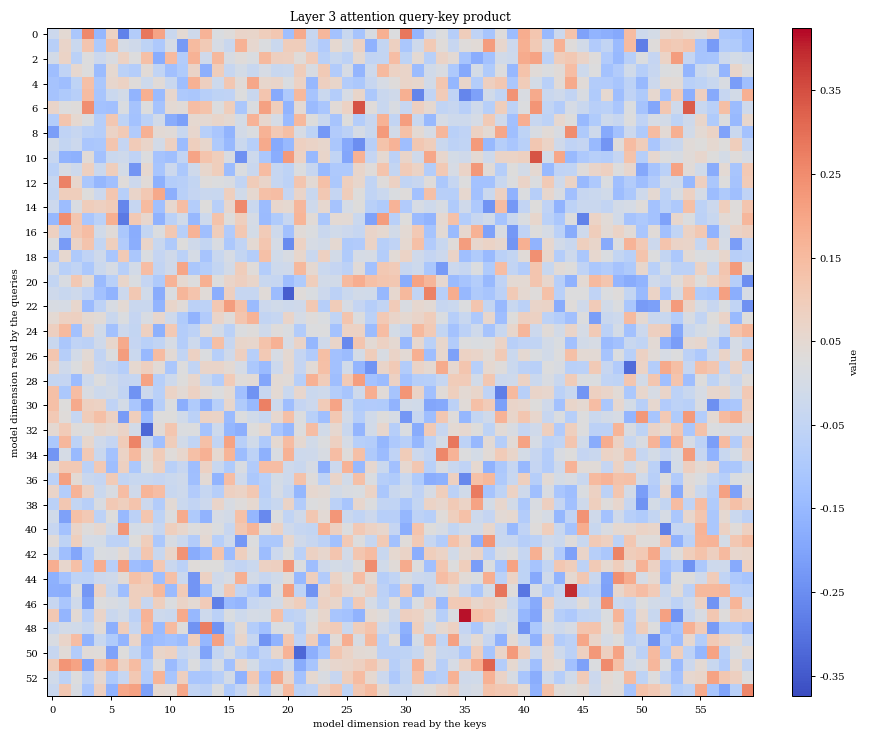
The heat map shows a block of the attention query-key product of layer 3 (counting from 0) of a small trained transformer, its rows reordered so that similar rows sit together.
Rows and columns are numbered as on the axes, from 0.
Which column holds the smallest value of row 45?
40
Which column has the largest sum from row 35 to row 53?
48
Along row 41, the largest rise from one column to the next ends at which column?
37
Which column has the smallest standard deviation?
42
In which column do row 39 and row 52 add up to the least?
18
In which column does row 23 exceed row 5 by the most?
31
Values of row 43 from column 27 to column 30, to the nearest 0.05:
0.25 0 0.05 0.2
